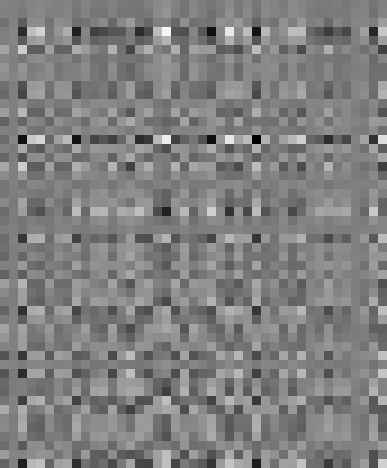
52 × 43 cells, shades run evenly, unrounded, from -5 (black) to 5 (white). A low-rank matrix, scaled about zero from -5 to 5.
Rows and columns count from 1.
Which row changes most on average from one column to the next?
16
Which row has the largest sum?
24
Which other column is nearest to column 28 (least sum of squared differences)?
33
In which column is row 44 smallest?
19
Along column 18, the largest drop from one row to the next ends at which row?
17
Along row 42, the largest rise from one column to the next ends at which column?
4
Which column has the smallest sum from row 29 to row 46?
3
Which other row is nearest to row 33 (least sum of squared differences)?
20
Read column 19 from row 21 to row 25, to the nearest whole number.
0 -1 -1 -4 -1
